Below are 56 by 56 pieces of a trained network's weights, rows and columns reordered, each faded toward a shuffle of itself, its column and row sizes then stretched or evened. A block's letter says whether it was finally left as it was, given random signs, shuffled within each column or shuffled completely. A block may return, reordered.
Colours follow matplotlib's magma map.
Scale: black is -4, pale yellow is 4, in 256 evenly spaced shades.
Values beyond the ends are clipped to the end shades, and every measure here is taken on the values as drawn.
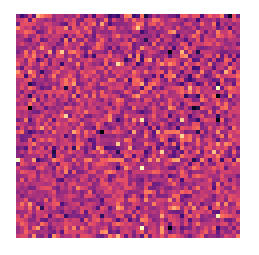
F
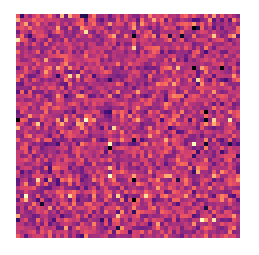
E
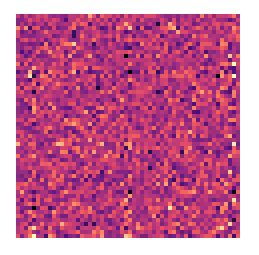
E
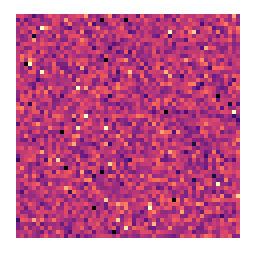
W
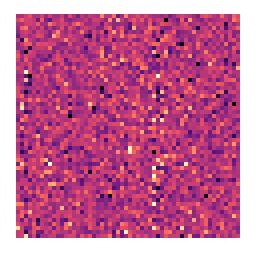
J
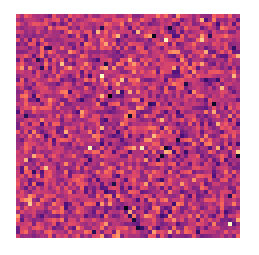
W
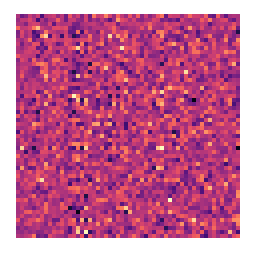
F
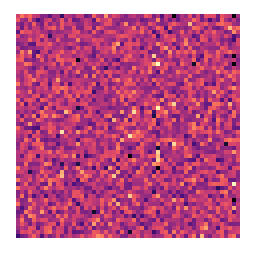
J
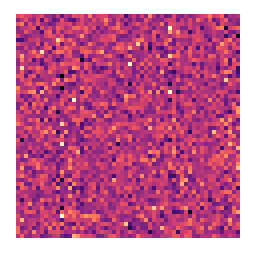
J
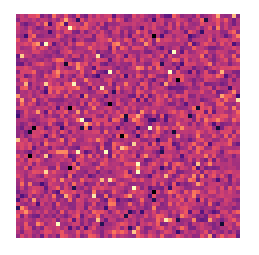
W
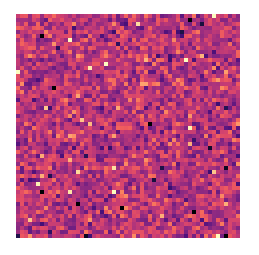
W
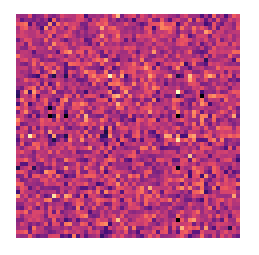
E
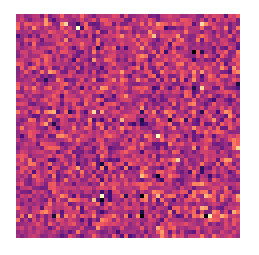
E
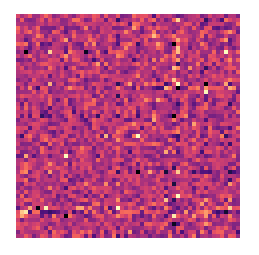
F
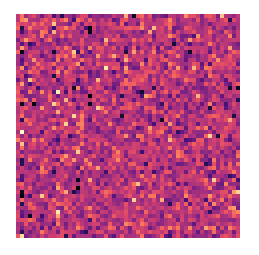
J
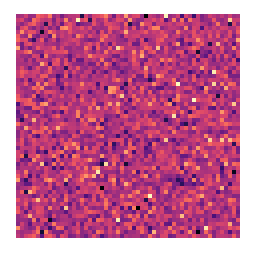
W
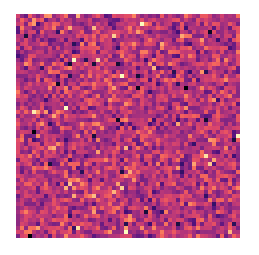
W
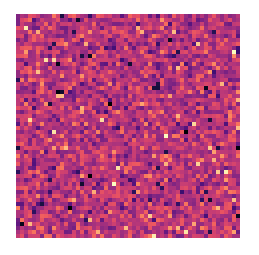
W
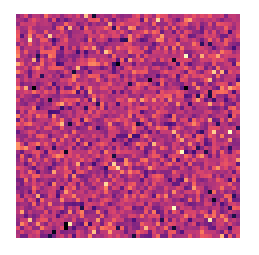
W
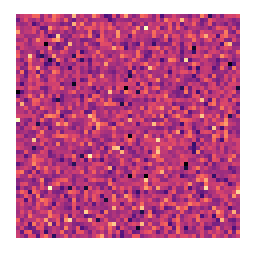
W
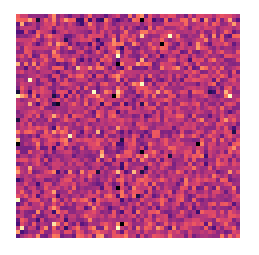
F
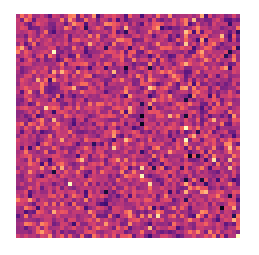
J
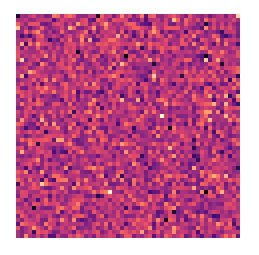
W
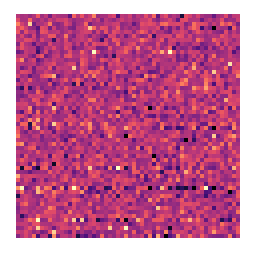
E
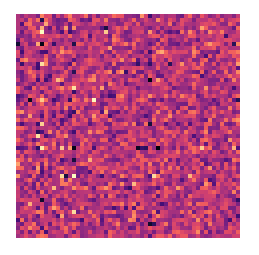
E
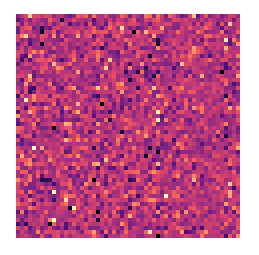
J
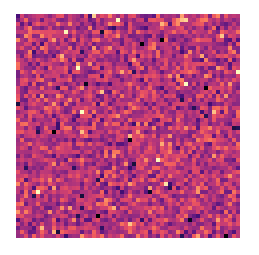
W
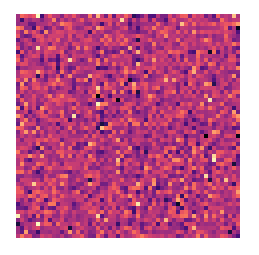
J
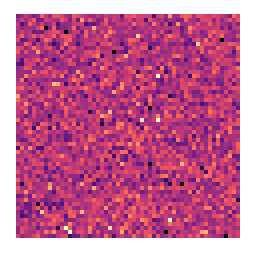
W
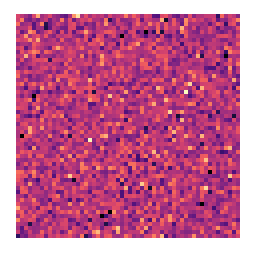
W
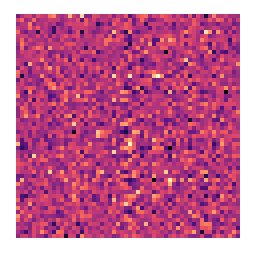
F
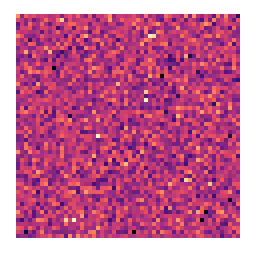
W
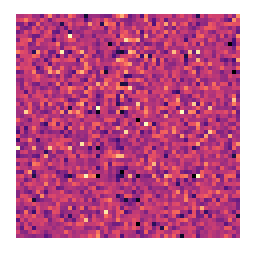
E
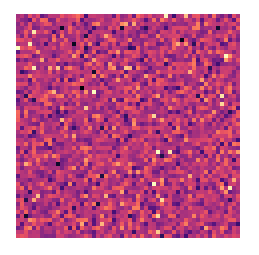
W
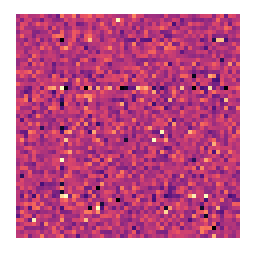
E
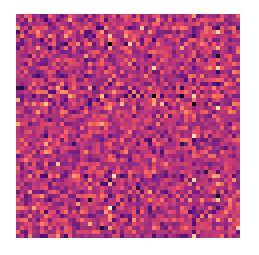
F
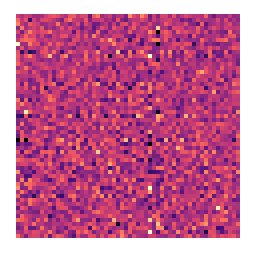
F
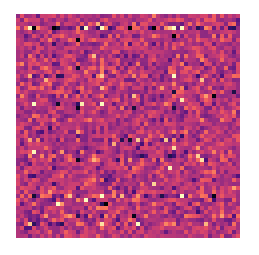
F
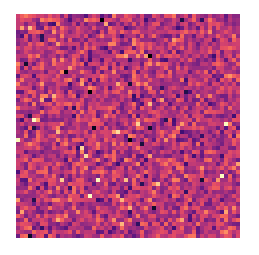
W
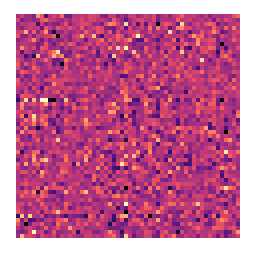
F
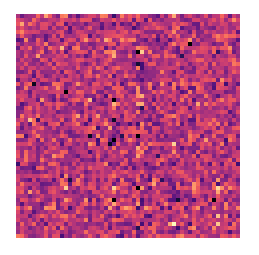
E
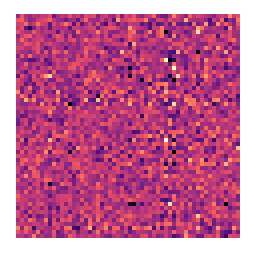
E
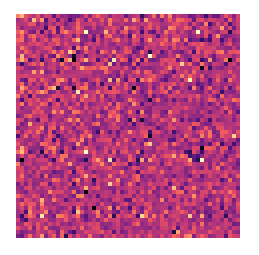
F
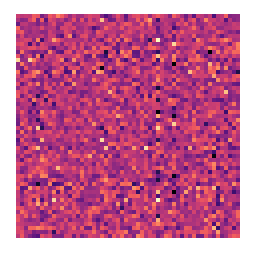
F
